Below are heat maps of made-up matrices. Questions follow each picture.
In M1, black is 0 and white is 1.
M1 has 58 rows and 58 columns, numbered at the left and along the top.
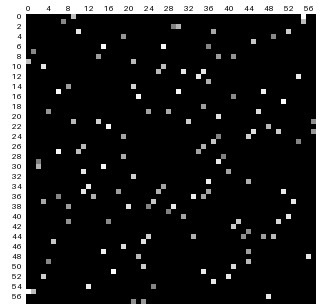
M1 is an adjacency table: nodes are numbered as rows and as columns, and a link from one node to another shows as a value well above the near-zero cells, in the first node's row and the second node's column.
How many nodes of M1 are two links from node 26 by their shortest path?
4
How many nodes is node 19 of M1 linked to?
4
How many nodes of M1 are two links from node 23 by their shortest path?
3
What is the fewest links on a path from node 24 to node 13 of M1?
4
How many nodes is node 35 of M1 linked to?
5
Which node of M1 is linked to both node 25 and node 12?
node 54
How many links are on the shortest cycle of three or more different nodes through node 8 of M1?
7
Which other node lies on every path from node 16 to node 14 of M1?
node 41
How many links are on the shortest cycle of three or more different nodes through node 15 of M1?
6
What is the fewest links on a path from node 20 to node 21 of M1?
4
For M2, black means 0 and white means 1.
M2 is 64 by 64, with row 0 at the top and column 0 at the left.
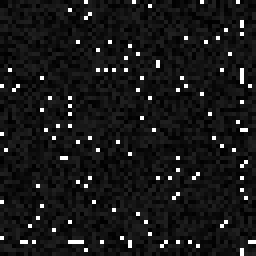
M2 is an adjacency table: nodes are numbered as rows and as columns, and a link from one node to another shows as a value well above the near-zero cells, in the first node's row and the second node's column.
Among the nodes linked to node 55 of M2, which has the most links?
node 17
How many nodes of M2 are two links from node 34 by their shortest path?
3
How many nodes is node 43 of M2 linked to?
1
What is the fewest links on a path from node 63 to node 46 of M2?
4
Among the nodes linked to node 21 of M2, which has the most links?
node 0
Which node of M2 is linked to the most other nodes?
node 60
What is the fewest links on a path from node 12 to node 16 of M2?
6
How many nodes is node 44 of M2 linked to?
5
